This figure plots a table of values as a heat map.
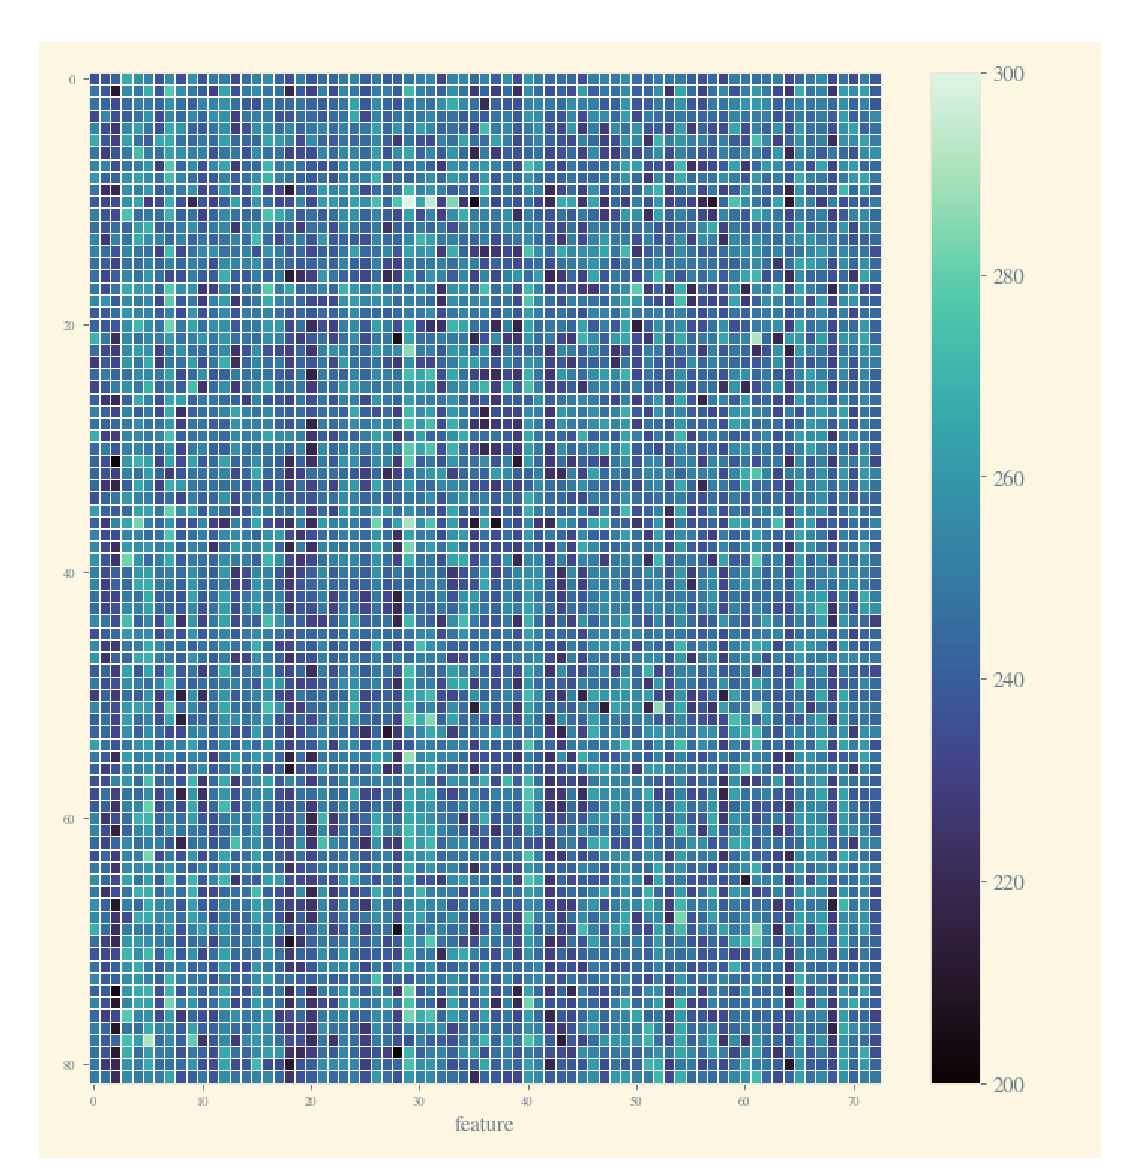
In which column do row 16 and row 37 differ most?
7
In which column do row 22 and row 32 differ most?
61
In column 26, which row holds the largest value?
36
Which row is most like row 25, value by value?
57
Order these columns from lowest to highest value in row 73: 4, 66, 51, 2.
51, 2, 66, 4
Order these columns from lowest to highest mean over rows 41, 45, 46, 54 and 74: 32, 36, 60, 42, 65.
42, 32, 60, 36, 65
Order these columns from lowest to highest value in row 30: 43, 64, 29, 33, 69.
64, 69, 43, 33, 29
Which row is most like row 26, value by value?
33
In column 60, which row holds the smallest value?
65
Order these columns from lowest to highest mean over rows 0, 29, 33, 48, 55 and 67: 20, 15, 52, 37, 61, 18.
20, 18, 37, 61, 52, 15
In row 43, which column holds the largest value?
67
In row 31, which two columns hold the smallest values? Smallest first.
2, 39
